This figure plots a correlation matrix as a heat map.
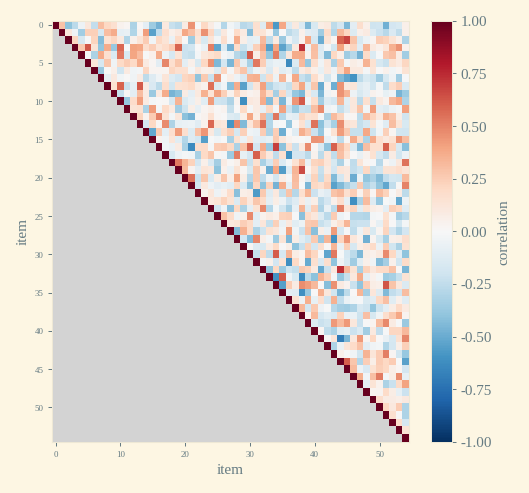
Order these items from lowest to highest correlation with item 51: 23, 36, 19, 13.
13, 23, 19, 36
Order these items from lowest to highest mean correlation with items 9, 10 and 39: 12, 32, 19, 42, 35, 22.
35, 42, 19, 12, 22, 32
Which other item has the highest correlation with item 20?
21
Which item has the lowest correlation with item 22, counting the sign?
31
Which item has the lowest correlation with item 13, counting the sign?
27
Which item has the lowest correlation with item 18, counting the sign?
9
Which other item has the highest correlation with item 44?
32
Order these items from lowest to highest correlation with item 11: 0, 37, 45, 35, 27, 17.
37, 27, 45, 0, 17, 35
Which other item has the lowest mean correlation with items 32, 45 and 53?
7
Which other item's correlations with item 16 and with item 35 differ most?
34
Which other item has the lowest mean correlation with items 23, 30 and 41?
28
